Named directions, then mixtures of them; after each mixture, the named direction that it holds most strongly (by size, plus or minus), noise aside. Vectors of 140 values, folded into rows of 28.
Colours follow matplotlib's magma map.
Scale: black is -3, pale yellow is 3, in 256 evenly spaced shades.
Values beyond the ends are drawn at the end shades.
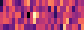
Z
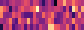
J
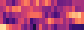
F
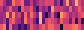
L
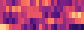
F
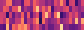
L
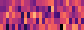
L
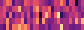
L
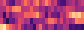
F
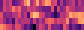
F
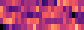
F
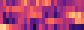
F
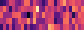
J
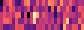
Z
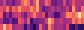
F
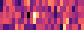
Z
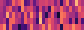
L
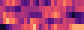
F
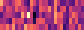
Z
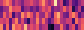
J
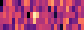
Z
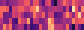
J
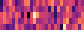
Z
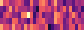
J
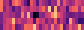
Z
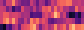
F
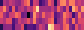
J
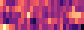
F
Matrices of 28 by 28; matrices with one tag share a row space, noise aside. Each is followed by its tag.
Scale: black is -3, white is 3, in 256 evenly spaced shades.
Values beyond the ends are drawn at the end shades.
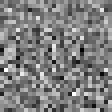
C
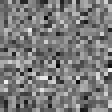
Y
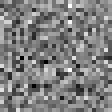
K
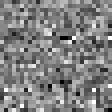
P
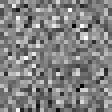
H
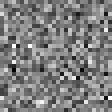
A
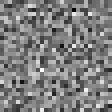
C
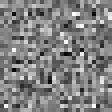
P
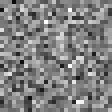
K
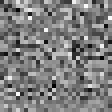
C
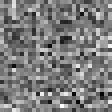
P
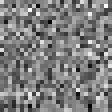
Y
